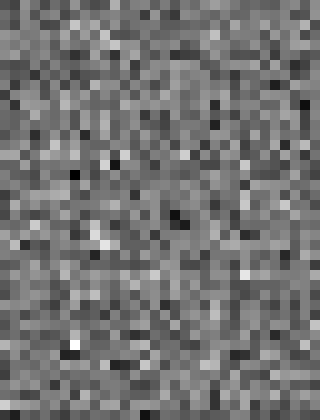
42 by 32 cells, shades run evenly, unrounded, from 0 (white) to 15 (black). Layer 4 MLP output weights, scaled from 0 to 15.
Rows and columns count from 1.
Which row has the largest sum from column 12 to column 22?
42
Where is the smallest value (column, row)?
8, 35
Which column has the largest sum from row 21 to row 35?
24
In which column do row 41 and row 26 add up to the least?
1
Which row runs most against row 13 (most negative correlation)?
32
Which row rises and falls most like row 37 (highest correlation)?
4
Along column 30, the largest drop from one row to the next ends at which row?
9
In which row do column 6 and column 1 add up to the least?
41
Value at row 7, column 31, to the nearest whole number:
11
